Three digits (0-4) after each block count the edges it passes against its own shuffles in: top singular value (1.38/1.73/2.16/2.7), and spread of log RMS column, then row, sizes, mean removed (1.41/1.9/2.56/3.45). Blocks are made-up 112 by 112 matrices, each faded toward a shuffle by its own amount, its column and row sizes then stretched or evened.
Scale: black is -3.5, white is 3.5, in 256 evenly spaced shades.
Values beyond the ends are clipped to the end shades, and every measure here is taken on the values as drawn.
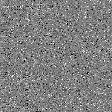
2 0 1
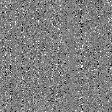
1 3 0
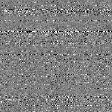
2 2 4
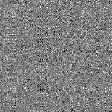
3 2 1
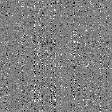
0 4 2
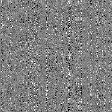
2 4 0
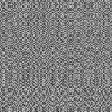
4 3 1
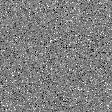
0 0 0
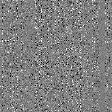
0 4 1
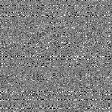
3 1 4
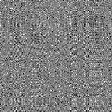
4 2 1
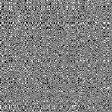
4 3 3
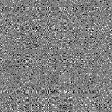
4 1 3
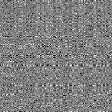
4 0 4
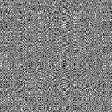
4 3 1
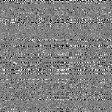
4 2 4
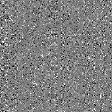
3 3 1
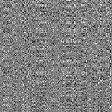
4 3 0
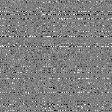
4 1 4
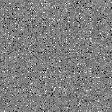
2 2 2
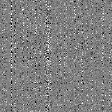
1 4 2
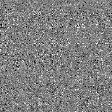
2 2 2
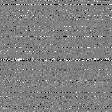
3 0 4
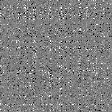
1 3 3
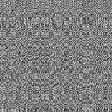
4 1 3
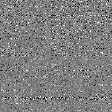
1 2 4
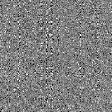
3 3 1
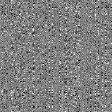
2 4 2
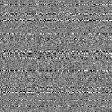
4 0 4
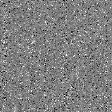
1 2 0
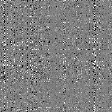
1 4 3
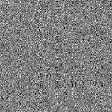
3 3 1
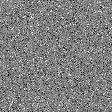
0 0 0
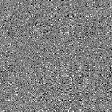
3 1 2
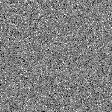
1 0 0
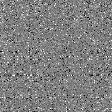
2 1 2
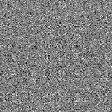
3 1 1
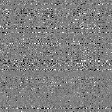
2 2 4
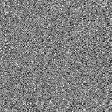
3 1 1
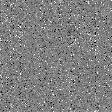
0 2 0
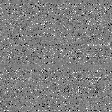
2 0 3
